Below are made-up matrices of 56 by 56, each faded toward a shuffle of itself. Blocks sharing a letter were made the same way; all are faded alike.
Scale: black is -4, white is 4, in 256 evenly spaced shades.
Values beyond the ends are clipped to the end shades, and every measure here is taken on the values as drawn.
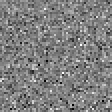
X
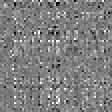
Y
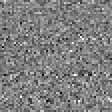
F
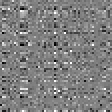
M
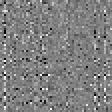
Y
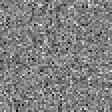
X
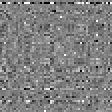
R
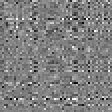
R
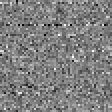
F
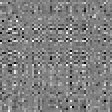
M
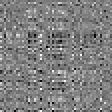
M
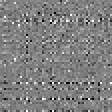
R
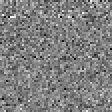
F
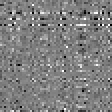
R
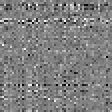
R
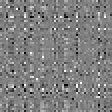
M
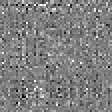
Y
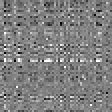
M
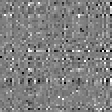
M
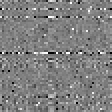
R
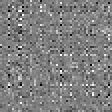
Y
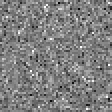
X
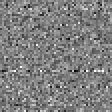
F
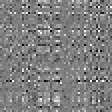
M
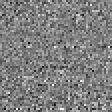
F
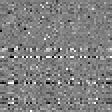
R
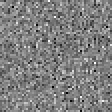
X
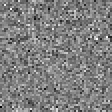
F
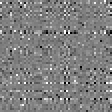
M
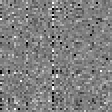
Y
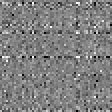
R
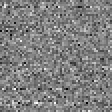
F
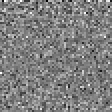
F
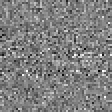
F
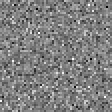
X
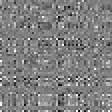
M
